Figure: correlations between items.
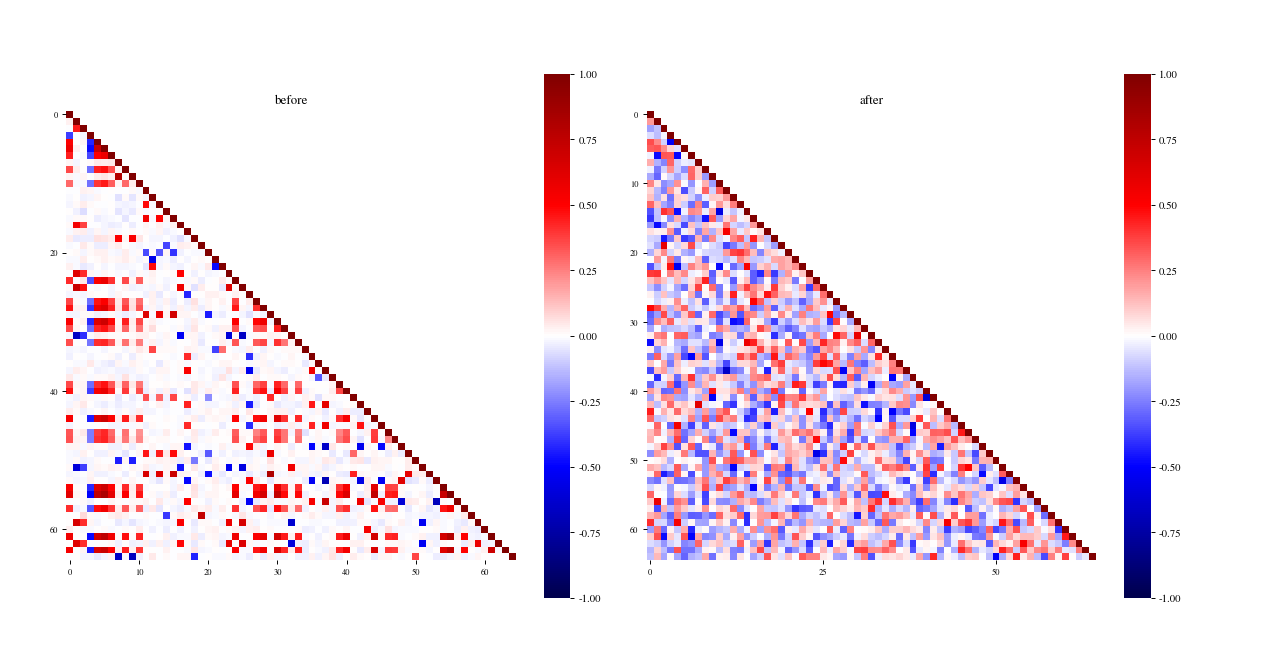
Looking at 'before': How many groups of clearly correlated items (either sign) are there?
9
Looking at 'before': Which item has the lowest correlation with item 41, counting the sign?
20
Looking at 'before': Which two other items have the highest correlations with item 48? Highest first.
53, 26
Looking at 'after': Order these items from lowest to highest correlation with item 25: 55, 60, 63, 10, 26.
10, 55, 60, 63, 26
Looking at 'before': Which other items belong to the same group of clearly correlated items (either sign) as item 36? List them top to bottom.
38
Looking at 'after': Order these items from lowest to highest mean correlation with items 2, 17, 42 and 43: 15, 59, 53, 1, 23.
15, 1, 53, 59, 23
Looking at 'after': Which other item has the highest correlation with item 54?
62
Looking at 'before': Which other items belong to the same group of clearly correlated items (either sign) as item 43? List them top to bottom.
60
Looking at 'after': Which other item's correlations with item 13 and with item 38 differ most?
35
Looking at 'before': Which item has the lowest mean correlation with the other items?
3
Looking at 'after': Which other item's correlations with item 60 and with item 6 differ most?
61
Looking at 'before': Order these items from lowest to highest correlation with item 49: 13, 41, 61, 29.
61, 41, 13, 29
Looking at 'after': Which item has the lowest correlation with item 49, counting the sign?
24
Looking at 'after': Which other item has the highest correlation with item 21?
39
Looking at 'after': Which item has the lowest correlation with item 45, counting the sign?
38
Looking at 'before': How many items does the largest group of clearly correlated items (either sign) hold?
23
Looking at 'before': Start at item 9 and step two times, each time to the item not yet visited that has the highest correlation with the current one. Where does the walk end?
18
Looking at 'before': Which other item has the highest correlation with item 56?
37
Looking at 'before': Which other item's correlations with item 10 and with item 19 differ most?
58
